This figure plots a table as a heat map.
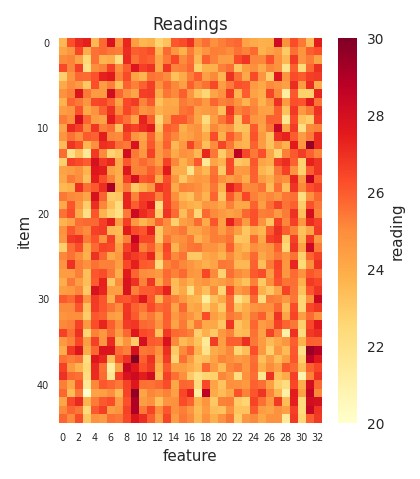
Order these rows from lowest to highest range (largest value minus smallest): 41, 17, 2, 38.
2, 17, 38, 41
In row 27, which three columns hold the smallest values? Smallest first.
20, 3, 7
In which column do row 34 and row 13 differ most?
22
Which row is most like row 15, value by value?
29
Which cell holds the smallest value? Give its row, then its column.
41, 3
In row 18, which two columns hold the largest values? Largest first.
4, 8
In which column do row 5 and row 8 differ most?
32
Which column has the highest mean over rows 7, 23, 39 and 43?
9
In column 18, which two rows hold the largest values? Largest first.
41, 13
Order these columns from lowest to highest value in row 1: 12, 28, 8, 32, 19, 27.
28, 12, 27, 19, 32, 8
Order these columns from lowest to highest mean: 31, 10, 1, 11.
1, 10, 11, 31
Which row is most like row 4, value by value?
21
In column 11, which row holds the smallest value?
0
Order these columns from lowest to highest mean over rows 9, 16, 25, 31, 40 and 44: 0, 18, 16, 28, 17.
28, 17, 18, 16, 0
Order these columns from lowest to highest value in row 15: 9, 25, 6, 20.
20, 25, 6, 9
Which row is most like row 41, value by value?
40
